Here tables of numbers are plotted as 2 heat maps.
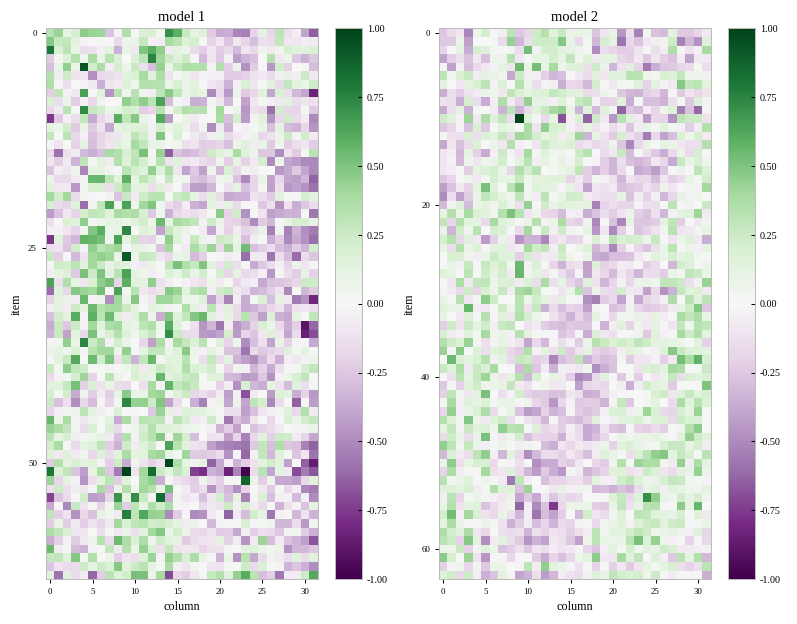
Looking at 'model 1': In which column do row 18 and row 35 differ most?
14
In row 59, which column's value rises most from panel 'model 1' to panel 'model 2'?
23
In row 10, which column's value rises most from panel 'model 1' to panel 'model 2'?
0
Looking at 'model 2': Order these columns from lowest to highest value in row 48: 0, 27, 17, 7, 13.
13, 17, 7, 27, 0
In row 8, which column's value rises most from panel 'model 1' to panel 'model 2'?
17
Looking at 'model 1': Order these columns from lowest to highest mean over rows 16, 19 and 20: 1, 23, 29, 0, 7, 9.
29, 23, 1, 0, 7, 9
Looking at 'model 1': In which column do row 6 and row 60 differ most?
28
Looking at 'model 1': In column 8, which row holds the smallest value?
51
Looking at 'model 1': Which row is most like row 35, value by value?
34
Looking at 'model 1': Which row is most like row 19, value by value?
45
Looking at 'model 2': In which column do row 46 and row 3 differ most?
29
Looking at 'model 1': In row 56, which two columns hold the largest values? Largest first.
9, 11
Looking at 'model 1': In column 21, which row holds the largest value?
25
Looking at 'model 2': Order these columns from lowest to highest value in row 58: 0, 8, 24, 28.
8, 28, 24, 0
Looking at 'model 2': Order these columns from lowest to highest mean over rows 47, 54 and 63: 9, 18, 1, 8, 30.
9, 18, 8, 30, 1
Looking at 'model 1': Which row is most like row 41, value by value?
61
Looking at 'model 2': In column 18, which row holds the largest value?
61
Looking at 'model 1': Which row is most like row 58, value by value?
46
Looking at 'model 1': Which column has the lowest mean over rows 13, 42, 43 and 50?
31
